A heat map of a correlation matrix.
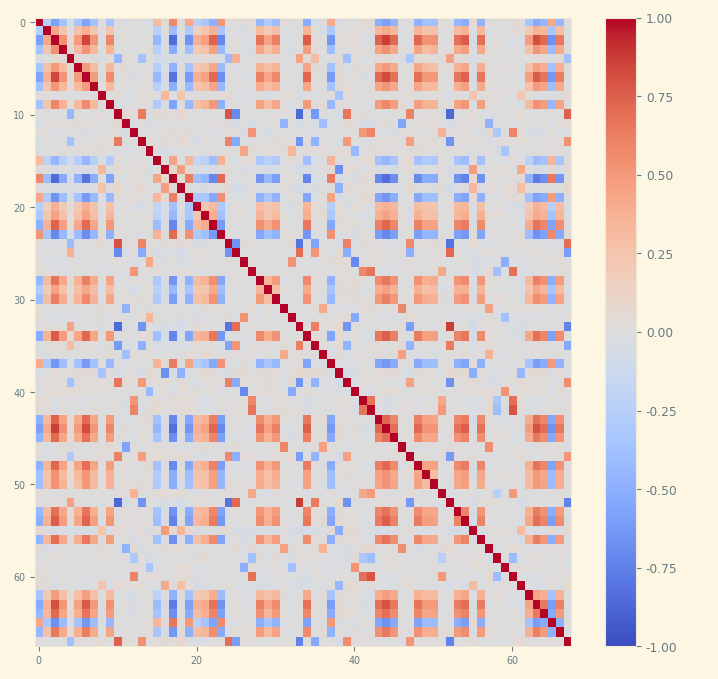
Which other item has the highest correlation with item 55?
16
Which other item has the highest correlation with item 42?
60
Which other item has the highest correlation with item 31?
46
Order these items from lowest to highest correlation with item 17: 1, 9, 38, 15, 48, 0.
48, 9, 1, 38, 15, 0
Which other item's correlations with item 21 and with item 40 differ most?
26
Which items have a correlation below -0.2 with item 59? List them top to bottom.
14, 26, 32
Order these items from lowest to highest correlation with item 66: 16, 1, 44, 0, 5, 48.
0, 16, 1, 5, 48, 44
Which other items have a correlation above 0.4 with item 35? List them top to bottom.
25, 33, 52
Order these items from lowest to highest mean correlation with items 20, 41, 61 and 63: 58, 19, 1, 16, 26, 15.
19, 15, 58, 26, 16, 1
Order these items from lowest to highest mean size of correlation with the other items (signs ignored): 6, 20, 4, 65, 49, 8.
8, 4, 20, 49, 65, 6
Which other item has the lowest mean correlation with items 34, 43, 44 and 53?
17
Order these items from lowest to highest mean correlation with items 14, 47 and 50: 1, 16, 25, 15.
25, 15, 16, 1
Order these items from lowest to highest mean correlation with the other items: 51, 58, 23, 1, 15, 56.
23, 15, 58, 51, 1, 56
